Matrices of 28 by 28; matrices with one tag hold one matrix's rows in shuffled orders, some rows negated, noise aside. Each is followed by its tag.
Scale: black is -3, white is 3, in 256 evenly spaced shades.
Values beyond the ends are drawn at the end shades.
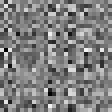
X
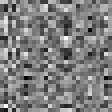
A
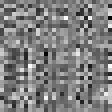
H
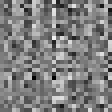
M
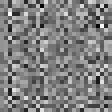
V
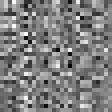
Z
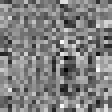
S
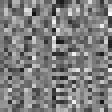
M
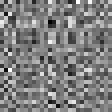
X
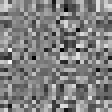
S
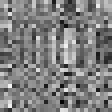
S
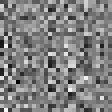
X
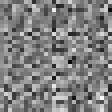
M
